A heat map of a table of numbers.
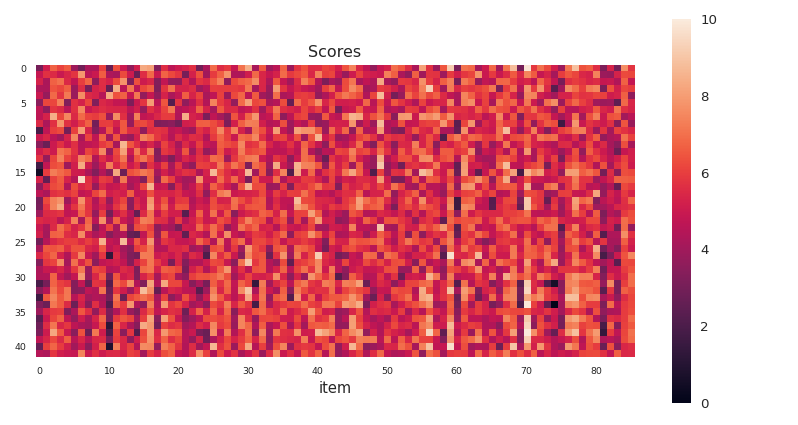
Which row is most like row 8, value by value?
23
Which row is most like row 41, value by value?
6
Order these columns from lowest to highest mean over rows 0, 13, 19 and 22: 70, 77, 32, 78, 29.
78, 32, 29, 77, 70
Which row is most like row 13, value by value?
2
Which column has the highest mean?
70
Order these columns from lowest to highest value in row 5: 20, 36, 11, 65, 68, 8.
36, 8, 65, 11, 20, 68
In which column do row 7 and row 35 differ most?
21
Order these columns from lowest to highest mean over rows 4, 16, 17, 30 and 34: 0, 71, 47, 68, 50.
0, 47, 50, 71, 68
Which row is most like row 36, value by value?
37
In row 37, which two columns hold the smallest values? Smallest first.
10, 81
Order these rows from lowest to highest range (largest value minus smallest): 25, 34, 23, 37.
25, 23, 37, 34
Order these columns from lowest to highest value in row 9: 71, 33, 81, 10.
33, 81, 10, 71
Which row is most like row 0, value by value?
32
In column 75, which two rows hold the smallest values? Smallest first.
8, 23
